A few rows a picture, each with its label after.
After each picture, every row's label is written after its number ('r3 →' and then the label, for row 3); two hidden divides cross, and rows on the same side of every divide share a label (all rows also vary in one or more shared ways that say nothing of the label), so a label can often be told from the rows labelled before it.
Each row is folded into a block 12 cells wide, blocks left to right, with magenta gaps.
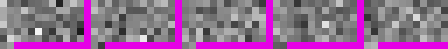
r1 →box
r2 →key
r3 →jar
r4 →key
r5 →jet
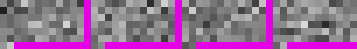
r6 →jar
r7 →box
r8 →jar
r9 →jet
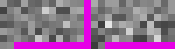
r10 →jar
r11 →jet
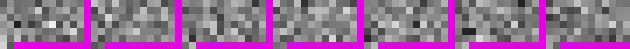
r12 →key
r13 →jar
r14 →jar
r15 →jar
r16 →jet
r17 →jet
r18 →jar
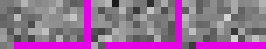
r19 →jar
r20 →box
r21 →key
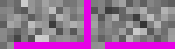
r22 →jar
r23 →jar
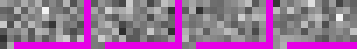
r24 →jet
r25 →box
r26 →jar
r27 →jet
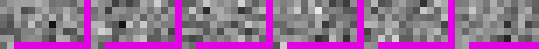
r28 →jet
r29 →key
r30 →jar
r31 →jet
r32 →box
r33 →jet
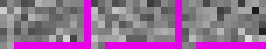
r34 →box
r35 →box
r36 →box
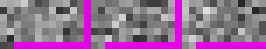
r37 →jar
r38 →jet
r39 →box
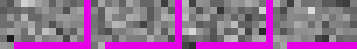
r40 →jar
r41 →jet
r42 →key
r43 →jet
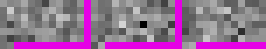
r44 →jar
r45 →jet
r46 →jet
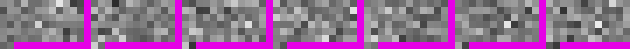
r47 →jar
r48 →box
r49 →key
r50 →key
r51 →box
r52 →key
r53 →key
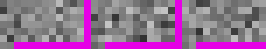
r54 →jar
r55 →jet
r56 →box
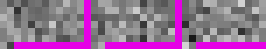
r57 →key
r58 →jet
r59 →jar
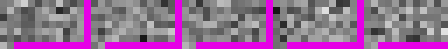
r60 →jar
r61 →jet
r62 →jet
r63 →jar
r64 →jet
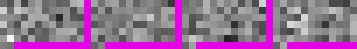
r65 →box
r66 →jar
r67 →jet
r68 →jet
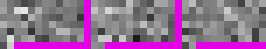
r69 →box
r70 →box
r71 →jet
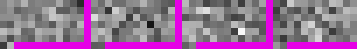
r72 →jar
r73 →key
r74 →box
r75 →jar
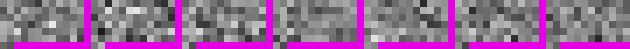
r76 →key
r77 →jet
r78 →key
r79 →key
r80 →box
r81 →key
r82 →jet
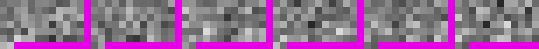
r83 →jet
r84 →jet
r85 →box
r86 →box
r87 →key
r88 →key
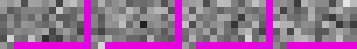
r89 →box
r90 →jet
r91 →box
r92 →box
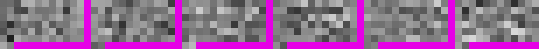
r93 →jar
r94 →key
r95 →jet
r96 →jar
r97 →key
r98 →box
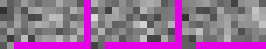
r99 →jar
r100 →key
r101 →jar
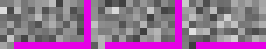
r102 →box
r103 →box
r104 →key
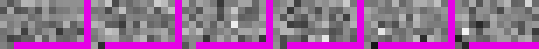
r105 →jar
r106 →key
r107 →key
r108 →key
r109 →key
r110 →key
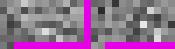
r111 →jar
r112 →box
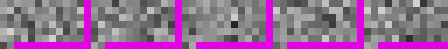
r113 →key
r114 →box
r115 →jet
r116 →box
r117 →box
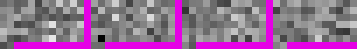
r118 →key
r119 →jar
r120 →jar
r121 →jar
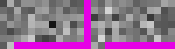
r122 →jet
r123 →box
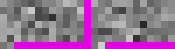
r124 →key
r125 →jet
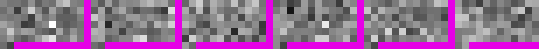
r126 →key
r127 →key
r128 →box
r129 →key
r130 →box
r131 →box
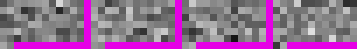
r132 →jar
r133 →box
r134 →jet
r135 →jar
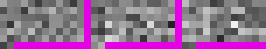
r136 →jar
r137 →jet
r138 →box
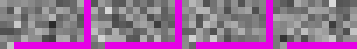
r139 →jet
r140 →box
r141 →box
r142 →jar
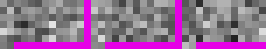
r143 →key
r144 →box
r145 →jet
